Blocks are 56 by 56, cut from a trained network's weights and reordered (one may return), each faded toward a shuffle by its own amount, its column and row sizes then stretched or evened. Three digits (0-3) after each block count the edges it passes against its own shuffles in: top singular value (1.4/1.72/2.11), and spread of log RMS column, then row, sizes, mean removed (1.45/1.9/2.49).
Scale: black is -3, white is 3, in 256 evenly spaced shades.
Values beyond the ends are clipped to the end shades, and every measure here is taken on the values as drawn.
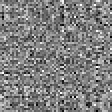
2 1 1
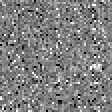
0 2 0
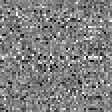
2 0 2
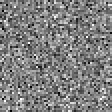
0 0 0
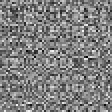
3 0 2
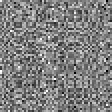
3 0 0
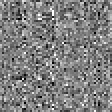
2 2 0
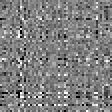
3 3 3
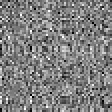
3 2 0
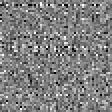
2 1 2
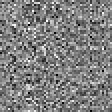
2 2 0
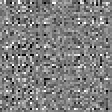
3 3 3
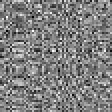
3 0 1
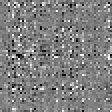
1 3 3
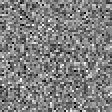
2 0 0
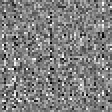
2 3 2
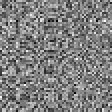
3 0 1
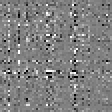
1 3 3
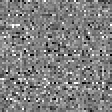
1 1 3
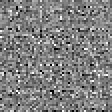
0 2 3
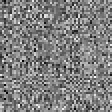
3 2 0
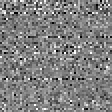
1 1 3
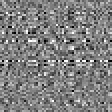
3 0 3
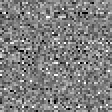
1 0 2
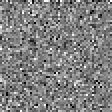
0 2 0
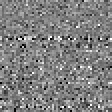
0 0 3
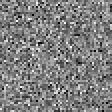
1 1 0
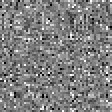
2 2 1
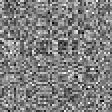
3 0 1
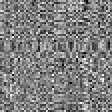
3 1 1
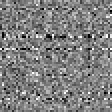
3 1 2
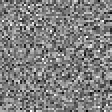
3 0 1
